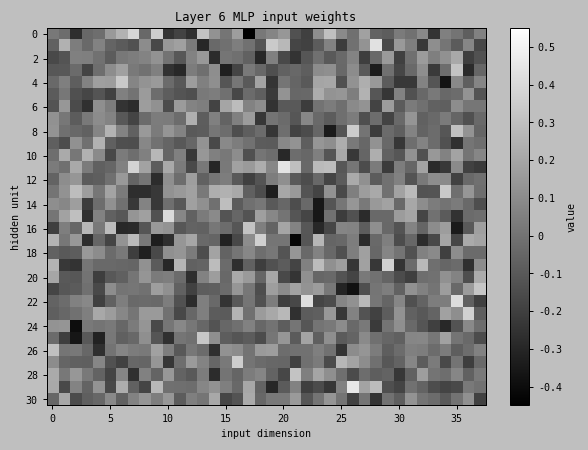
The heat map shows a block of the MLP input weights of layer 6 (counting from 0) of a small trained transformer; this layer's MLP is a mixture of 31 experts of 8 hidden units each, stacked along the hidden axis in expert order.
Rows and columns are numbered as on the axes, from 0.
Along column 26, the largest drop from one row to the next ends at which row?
30
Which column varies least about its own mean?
33
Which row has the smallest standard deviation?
7
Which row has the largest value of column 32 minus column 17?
0
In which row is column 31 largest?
13
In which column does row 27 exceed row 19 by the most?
16
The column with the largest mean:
8
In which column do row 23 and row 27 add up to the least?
21
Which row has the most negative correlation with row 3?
1
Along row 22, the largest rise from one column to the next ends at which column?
22
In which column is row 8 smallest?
24
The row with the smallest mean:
3
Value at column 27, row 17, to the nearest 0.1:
-0.3
